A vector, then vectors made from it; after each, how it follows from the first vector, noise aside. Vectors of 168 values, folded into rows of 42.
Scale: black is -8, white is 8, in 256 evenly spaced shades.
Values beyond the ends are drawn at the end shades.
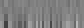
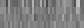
reversed, negated.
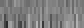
copied.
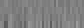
shrunk.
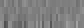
shrunk.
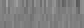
reversed, shrunk.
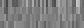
reversed, negated.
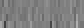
partly zeroed.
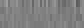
reversed, shrunk.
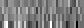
negated, scaled up.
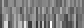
negated, scaled up.
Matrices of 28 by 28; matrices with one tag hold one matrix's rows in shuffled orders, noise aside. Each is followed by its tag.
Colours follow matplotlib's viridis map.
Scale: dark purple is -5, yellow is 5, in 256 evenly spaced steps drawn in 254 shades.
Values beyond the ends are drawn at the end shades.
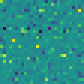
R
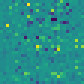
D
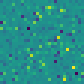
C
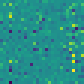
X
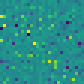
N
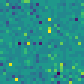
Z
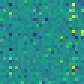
X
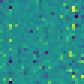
X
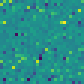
R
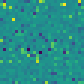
R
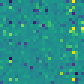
X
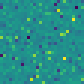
C
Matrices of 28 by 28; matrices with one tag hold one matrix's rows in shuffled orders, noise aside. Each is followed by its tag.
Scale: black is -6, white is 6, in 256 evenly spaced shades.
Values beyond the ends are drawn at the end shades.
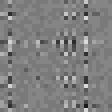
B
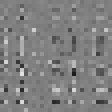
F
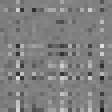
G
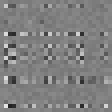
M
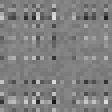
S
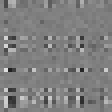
M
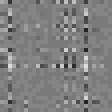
B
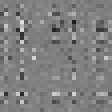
F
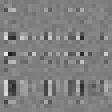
M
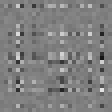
G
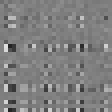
M
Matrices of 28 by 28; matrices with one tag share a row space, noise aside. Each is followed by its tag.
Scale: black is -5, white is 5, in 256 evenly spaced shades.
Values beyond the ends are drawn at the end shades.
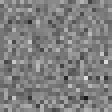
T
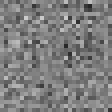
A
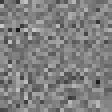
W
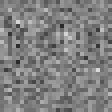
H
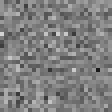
W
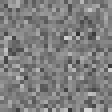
A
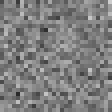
H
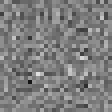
T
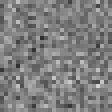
H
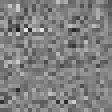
W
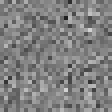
A
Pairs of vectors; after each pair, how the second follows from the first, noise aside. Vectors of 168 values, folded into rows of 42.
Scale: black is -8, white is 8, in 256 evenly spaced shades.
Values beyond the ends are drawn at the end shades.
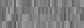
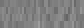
wrapped around, negated, shrunk.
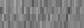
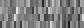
reversed, negated, scaled up.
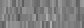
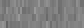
negated, shrunk.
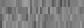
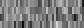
reversed, scaled up.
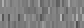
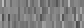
copied.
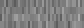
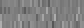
wrapped around, negated, partly zeroed.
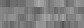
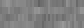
negated, shrunk.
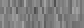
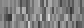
reversed, negated, scaled up.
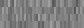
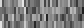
wrapped around, negated, scaled up.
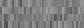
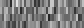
wrapped around, negated, scaled up.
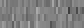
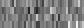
wrapped around, negated, scaled up.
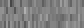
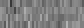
copied.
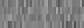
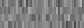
copied.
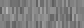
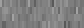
wrapped around, negated, partly zeroed.
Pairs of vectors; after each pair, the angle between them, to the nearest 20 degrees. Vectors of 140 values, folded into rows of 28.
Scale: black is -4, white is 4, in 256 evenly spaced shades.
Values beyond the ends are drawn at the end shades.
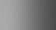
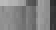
60 degrees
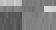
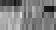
160 degrees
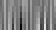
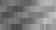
80 degrees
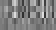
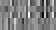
140 degrees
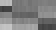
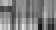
40 degrees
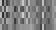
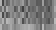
40 degrees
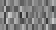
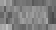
120 degrees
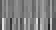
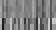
160 degrees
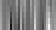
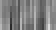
20 degrees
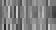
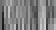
60 degrees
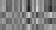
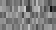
40 degrees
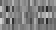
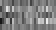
160 degrees
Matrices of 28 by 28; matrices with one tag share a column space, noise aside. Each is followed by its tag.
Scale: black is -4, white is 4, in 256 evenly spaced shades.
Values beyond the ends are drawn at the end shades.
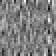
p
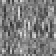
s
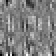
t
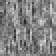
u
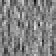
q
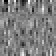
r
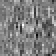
s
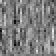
u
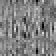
s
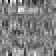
r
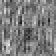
u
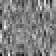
p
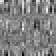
r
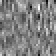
p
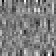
r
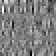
r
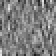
p
